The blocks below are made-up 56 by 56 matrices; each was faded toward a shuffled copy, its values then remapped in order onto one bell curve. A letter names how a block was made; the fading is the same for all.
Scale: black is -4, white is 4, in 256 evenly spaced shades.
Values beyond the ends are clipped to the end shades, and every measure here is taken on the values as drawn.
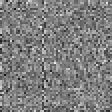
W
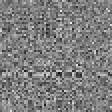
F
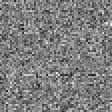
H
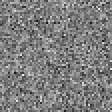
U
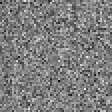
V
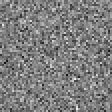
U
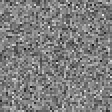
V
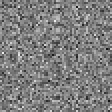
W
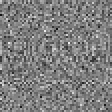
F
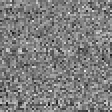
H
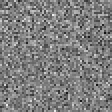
H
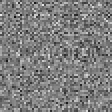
F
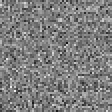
H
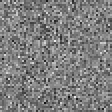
U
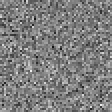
U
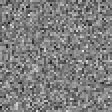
V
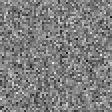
V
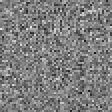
H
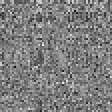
W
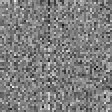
W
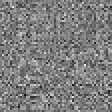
F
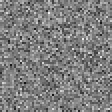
U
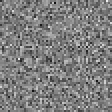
W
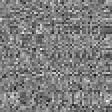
F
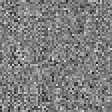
W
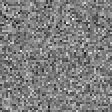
U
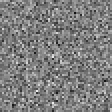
U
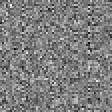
W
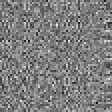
F
